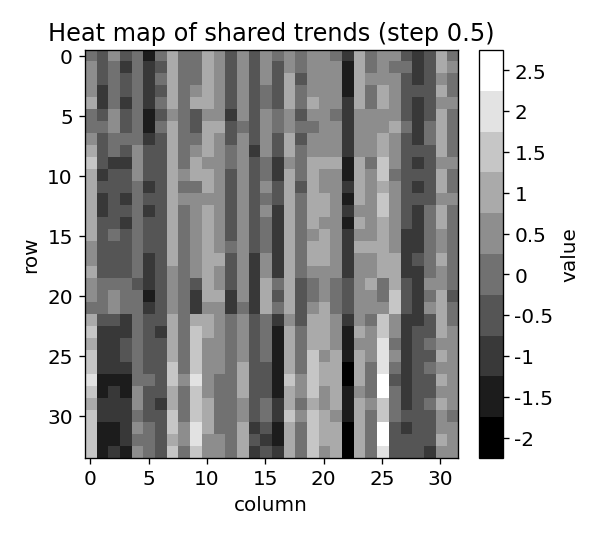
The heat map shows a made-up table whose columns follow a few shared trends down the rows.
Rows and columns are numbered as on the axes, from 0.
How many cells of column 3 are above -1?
19
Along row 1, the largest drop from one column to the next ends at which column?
22
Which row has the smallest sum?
5
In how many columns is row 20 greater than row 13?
8
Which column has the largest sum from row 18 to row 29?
25
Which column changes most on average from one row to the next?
9
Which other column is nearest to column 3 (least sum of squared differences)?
1
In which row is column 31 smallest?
20
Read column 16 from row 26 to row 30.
-1.5 -1.5 -1.5 -1 -1
